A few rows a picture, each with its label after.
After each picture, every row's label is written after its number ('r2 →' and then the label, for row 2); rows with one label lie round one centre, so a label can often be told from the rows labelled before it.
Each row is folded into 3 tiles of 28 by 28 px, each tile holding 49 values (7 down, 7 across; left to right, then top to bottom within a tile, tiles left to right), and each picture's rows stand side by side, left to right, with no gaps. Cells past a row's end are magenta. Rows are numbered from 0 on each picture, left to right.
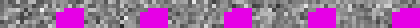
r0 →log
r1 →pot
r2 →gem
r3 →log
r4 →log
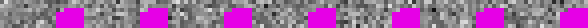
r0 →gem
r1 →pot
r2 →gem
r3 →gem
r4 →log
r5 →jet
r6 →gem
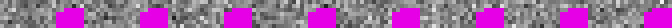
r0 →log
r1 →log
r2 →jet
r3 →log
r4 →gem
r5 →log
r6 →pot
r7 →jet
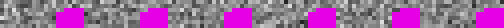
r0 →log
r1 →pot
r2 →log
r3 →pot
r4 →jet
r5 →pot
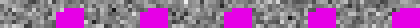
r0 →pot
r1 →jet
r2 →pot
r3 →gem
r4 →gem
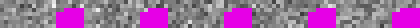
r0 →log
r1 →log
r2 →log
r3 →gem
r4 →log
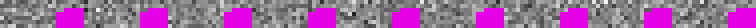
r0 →log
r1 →gem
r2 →log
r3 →jet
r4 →pot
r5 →log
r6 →log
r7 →gem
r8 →pot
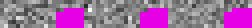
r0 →jet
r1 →jet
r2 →log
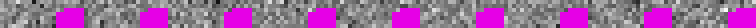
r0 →pot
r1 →gem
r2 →gem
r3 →pot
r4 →gem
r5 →log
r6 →jet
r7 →gem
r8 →gem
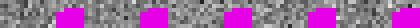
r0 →log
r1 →jet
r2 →pot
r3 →pot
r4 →log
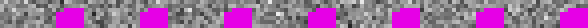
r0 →gem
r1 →gem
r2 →jet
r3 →pot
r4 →gem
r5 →jet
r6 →pot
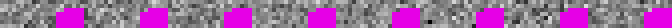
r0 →pot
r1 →gem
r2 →log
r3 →log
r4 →jet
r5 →jet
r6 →jet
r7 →pot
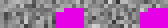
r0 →pot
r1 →pot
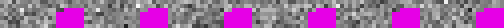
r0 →jet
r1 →log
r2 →pot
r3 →log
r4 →gem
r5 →gem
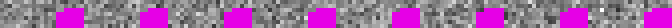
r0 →pot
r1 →log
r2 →log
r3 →gem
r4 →jet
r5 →jet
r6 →gem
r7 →log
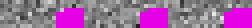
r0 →log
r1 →jet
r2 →jet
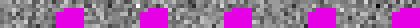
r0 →pot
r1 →log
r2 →log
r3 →jet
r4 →pot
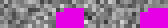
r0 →jet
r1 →gem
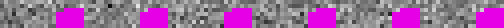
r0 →jet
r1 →log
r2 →pot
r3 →gem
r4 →log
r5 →log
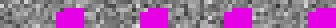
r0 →gem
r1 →log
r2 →pot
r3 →log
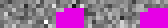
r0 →log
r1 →gem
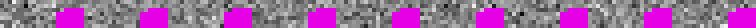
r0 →log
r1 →pot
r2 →jet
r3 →gem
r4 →pot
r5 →log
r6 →pot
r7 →gem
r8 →log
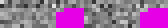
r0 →log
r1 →log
